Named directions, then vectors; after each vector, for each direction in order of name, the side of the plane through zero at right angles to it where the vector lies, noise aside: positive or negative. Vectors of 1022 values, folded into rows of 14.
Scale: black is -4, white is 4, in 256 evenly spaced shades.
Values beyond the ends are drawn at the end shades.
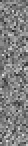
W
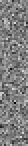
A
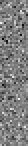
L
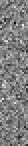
negative, negative, negative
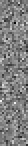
negative, negative, negative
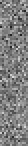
positive, positive, negative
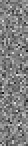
negative, positive, negative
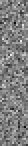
negative, negative, negative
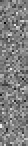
negative, positive, positive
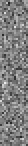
negative, negative, negative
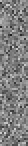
positive, positive, negative
